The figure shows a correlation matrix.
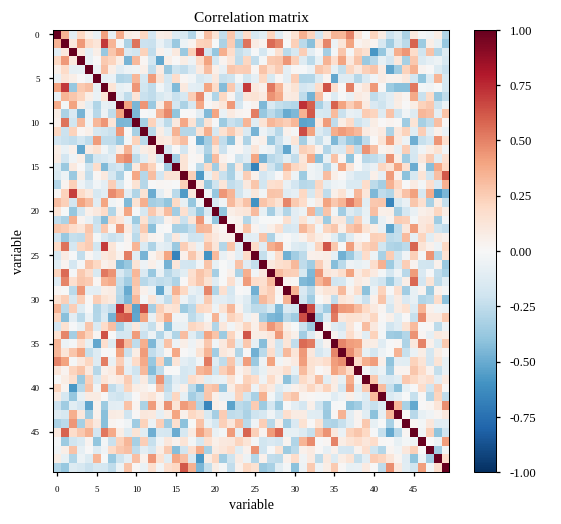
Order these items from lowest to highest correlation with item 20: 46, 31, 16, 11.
11, 31, 46, 16
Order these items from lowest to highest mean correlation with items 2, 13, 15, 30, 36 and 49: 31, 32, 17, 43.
32, 17, 31, 43
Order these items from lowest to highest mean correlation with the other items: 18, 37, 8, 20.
20, 18, 8, 37
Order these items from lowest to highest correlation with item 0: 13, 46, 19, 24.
46, 13, 24, 19
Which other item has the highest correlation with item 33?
27
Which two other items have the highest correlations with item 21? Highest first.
18, 2
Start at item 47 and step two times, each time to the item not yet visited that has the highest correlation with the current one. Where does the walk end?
9
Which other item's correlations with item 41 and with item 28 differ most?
45
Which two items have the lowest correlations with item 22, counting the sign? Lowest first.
42, 12
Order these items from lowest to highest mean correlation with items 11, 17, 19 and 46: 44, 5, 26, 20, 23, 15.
5, 20, 26, 44, 23, 15
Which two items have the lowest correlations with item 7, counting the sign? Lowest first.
32, 48
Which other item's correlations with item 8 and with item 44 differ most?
35
